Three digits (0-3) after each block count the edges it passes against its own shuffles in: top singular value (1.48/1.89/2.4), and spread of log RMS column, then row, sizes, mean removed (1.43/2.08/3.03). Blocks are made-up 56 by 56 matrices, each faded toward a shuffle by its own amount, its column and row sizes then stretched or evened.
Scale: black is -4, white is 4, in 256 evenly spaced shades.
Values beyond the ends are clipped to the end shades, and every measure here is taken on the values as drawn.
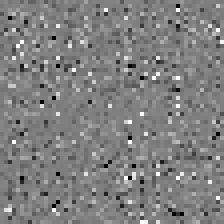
0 1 1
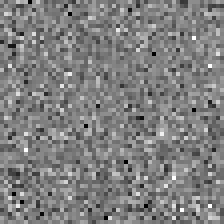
0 1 1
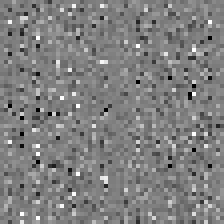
0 2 0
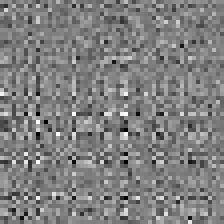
3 2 2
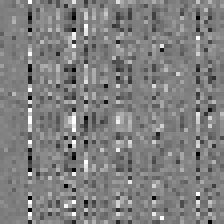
3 3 0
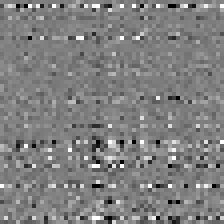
2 1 3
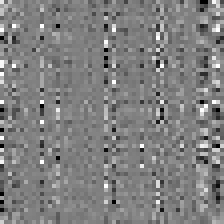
3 3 1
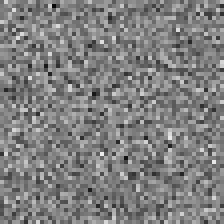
0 0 0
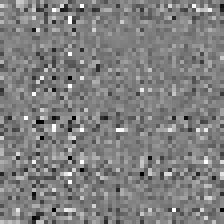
0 2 2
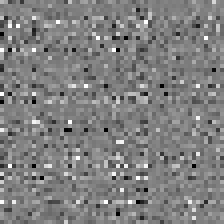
2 1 2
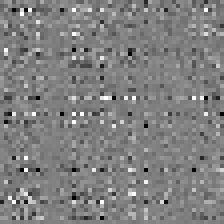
1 2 2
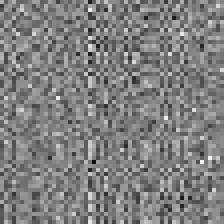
3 2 1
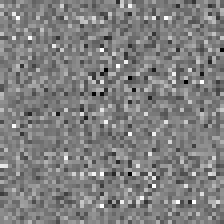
0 1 1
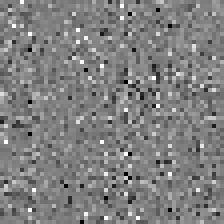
1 1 0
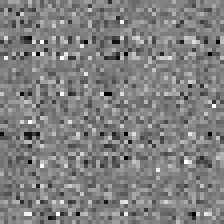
2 0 2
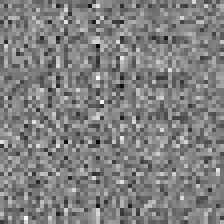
2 1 1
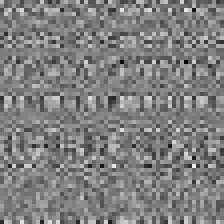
3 1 3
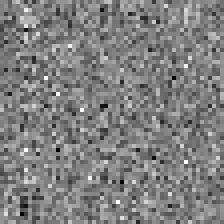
1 1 0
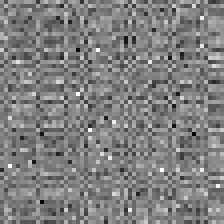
3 0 1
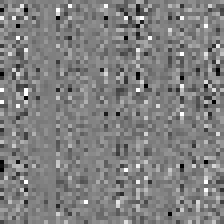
1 3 1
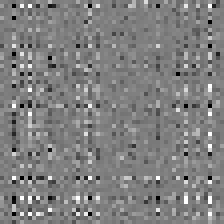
3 3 2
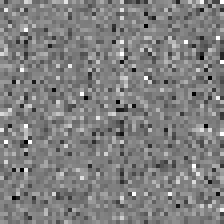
1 1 1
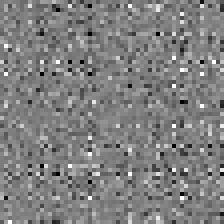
2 2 2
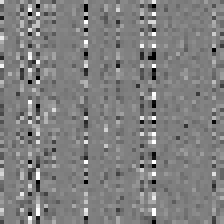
3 3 0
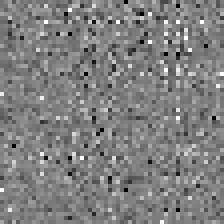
1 1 1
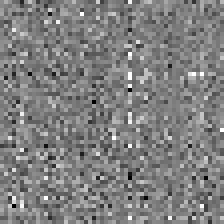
1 2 1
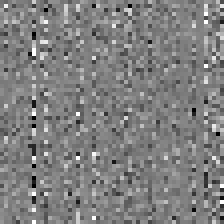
1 3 0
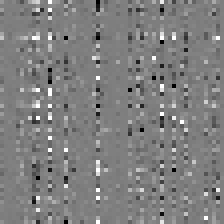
2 3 1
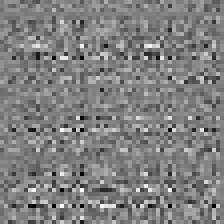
3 2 3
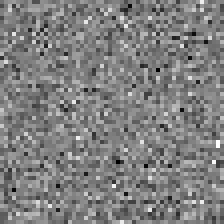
1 0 0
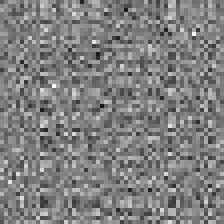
3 2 0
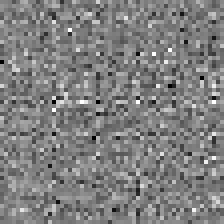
2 1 1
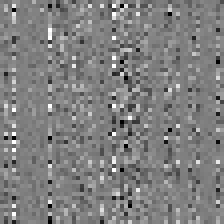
1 3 0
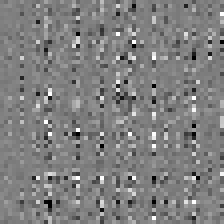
2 3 1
